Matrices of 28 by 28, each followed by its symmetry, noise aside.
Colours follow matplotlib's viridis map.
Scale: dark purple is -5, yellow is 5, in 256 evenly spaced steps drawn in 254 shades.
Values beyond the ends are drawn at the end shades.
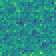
same after a half turn.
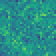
symmetric across the other diagonal.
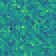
antisymmetric.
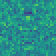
mirrored left to right.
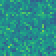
symmetric across the other diagonal.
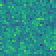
antisymmetric.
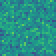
same after a half turn.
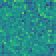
symmetric across the other diagonal.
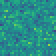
same after a half turn.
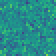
symmetric across the other diagonal.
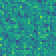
antisymmetric.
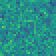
symmetric across the other diagonal.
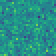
antisymmetric.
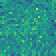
symmetric across the other diagonal.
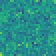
same after a half turn.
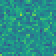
mirrored left to right.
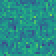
mirrored left to right.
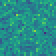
mirrored left to right.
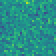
antisymmetric.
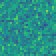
same after a half turn.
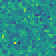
symmetric across the other diagonal.
